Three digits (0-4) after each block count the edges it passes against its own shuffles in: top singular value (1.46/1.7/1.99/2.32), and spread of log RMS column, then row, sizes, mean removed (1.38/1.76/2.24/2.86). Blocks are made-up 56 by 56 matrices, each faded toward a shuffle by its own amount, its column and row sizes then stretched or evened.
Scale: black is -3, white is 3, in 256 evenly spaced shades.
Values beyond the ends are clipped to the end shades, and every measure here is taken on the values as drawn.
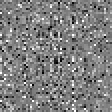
3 2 0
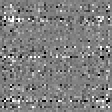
0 3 4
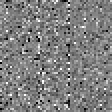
1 3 1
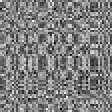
4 2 0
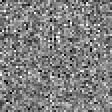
0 1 0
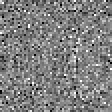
2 0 0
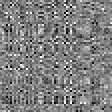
4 3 2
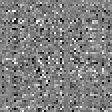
2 3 3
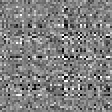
4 3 4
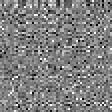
4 0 2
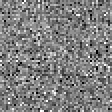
1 0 0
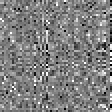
4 3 0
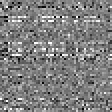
3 1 4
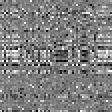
4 0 4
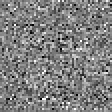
0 1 2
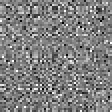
4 0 2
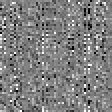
3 4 1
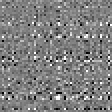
4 3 4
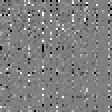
2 4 2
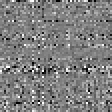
0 3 4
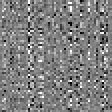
4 4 0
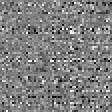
2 2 4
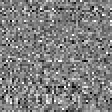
3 0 3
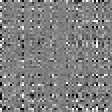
4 4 4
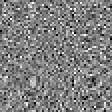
3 1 0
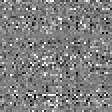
1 1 4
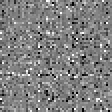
2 2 3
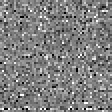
2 0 2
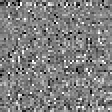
2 1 2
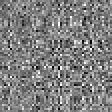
4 3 3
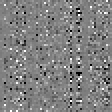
2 4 1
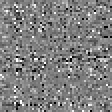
2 2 3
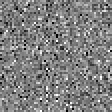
1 1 0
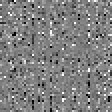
0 4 2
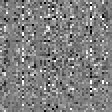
2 4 2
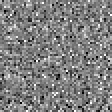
2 0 1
